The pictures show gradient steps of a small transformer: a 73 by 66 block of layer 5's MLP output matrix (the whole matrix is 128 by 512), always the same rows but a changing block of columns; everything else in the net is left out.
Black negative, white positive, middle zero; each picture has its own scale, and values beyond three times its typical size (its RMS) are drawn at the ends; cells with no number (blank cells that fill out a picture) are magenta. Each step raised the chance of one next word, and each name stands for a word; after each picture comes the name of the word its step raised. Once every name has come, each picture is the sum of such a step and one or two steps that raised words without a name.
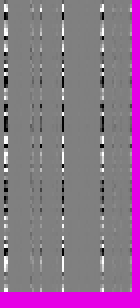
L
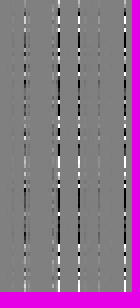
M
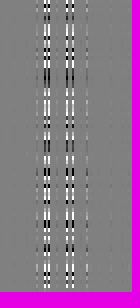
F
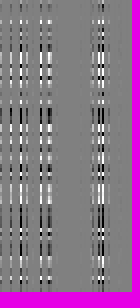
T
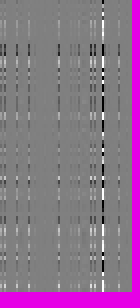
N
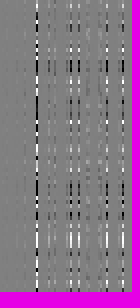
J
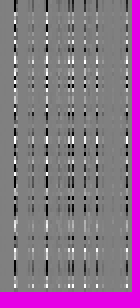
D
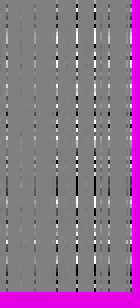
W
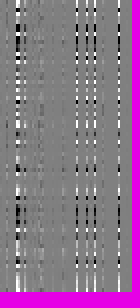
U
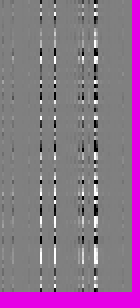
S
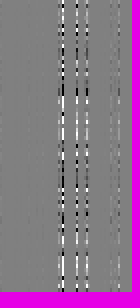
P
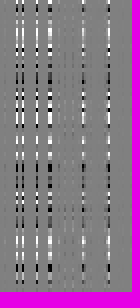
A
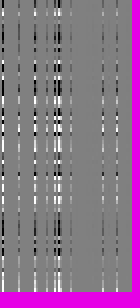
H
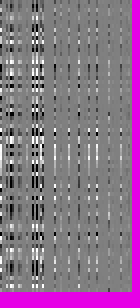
D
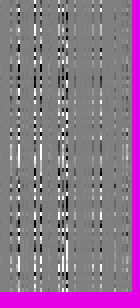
F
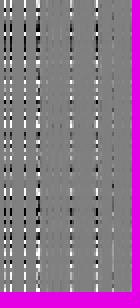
U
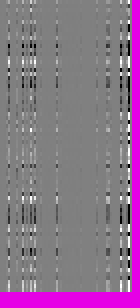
N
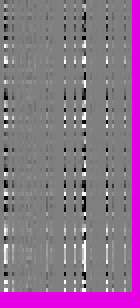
S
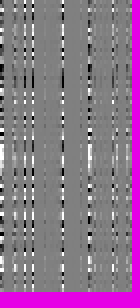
F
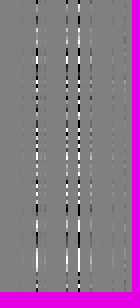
S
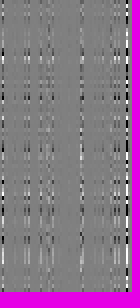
S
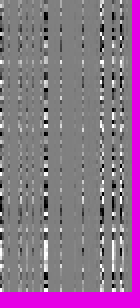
U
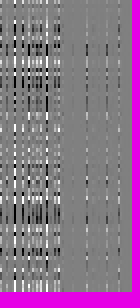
N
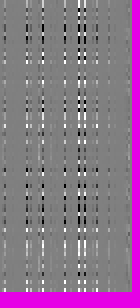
U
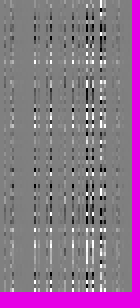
U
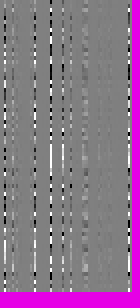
F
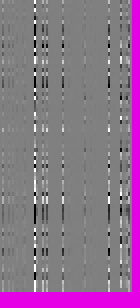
S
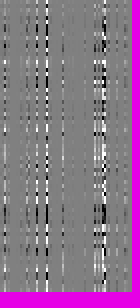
U
